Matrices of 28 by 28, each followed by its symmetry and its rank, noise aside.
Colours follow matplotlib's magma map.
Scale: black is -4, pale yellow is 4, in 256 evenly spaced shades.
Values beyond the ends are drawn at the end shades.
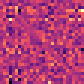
antisymmetric, rank six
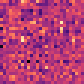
no symmetry, rank six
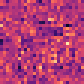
no symmetry, rank seven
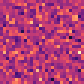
antisymmetric, rank eight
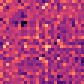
symmetric, rank seven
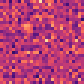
no symmetry, rank six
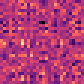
antisymmetric, rank six
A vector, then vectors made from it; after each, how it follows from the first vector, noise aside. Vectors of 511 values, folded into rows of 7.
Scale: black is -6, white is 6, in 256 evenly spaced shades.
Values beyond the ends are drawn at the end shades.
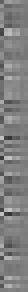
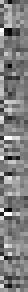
negated, scaled up.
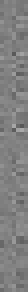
wrapped around, negated, shrunk.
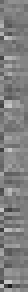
wrapped around.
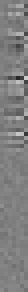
reversed, partly zeroed.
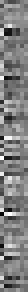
negated, scaled up.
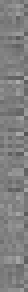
reversed, shrunk.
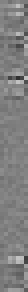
reversed, partly zeroed.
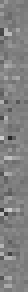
partly zeroed.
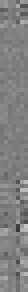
wrapped around, partly zeroed.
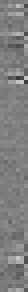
reversed, partly zeroed.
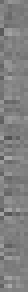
shrunk.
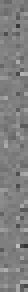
wrapped around, partly zeroed.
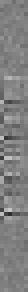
partly zeroed.
